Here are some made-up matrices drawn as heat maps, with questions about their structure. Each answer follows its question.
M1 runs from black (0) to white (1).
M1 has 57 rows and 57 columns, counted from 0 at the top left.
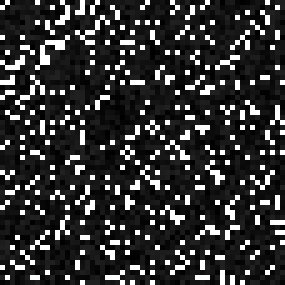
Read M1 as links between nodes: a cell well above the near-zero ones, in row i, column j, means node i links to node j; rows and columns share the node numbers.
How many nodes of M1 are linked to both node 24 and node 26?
5
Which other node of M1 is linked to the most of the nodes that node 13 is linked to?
node 55
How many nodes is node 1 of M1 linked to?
11
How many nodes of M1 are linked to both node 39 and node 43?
1
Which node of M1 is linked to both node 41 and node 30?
node 7
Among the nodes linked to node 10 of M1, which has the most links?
node 8
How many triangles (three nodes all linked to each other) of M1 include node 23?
5
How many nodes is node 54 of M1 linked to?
8
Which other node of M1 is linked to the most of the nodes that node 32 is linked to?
node 46
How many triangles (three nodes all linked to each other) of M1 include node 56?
6
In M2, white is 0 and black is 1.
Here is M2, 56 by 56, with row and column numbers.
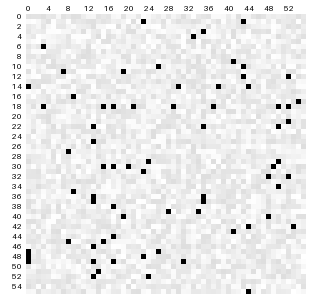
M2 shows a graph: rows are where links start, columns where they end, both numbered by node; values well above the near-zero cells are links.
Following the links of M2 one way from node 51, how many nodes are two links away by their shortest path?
4
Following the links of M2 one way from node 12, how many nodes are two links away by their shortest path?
3
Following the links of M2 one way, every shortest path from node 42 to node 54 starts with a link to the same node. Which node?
node 44
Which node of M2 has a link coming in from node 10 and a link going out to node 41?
node 43
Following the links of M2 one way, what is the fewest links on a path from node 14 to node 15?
2
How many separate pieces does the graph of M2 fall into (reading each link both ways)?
4
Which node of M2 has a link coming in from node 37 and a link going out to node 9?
node 35
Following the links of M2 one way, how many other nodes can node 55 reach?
3
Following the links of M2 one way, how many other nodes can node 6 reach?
4
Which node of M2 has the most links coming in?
node 13
